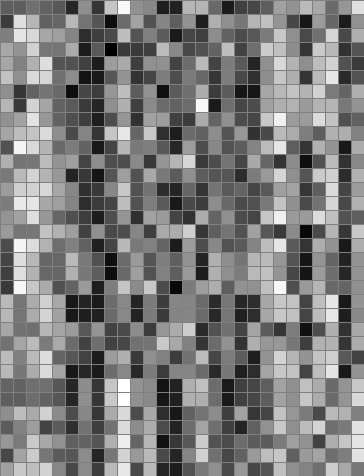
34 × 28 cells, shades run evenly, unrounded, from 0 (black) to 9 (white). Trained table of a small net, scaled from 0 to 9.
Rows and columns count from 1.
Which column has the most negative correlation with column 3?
15
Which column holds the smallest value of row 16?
8
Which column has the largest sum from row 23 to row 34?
10
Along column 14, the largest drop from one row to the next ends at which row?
18
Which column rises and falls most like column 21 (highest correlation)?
25
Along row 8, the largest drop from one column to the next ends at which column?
17
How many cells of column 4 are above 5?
23
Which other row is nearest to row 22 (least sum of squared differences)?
27
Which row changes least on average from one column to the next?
1
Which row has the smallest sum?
7
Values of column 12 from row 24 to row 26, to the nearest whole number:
2 4 5
